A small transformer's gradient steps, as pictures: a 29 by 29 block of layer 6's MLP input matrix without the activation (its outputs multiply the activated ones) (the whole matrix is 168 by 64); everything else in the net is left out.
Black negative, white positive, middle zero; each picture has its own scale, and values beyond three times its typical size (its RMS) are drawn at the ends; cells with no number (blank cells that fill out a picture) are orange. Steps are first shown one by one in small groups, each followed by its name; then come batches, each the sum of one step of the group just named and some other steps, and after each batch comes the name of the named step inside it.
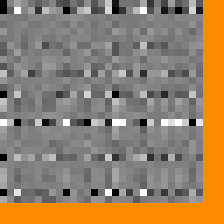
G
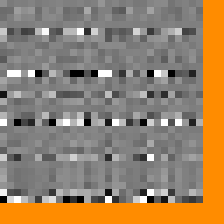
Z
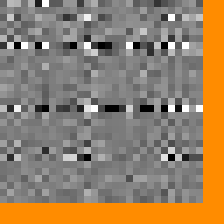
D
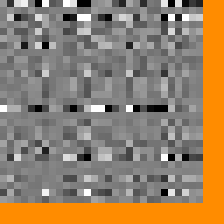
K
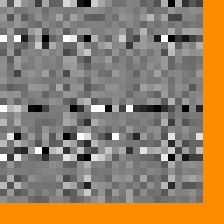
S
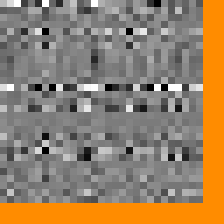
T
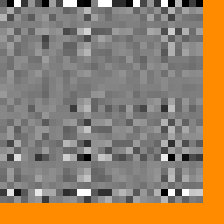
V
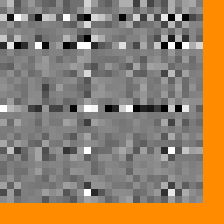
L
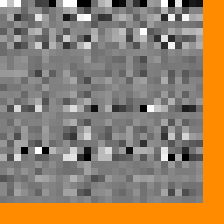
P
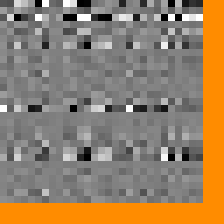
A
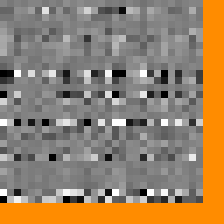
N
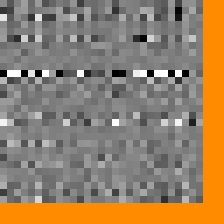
G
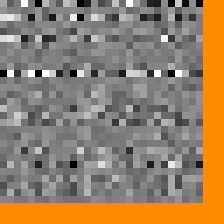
K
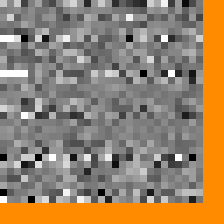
P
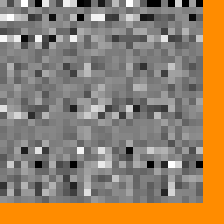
K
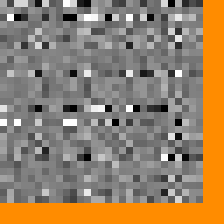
K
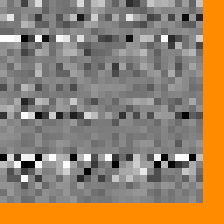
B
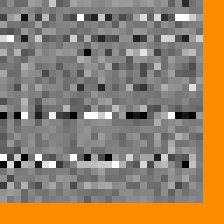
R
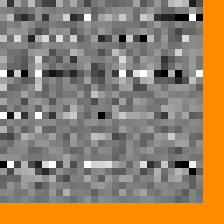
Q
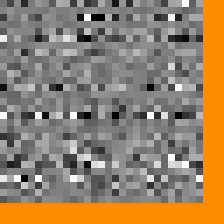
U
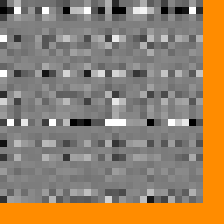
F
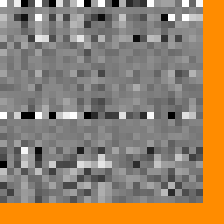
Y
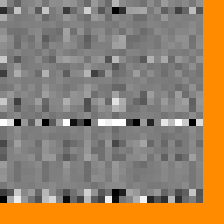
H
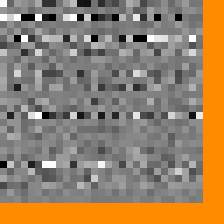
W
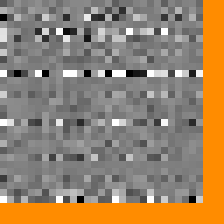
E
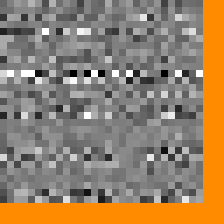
R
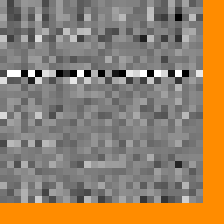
Q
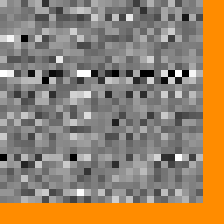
B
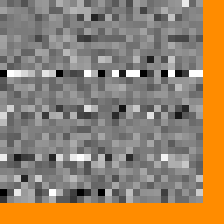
U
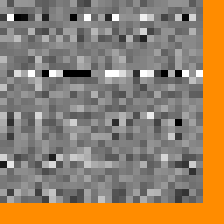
Q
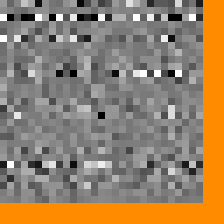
Q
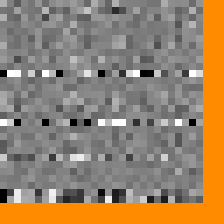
H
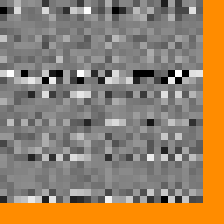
F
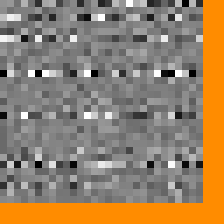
R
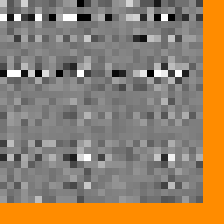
W
